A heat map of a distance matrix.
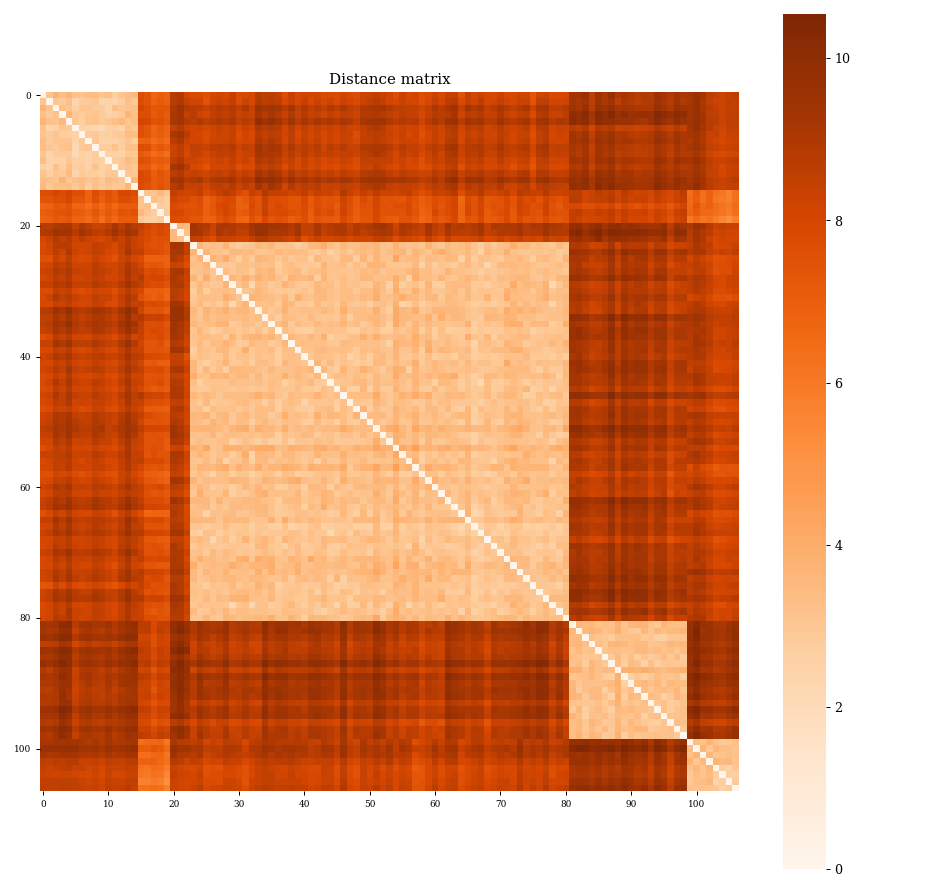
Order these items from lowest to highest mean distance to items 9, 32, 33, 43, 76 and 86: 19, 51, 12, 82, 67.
67, 51, 19, 12, 82
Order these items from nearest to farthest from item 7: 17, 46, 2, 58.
2, 17, 58, 46
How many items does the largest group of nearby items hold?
58
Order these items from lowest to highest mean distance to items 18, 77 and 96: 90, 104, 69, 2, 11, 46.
69, 46, 90, 104, 11, 2
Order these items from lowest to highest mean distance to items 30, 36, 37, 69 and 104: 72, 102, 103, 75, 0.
75, 72, 103, 102, 0
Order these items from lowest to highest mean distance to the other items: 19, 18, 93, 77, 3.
77, 19, 18, 93, 3
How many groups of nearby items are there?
6
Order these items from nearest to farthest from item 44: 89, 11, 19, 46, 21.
46, 19, 11, 21, 89
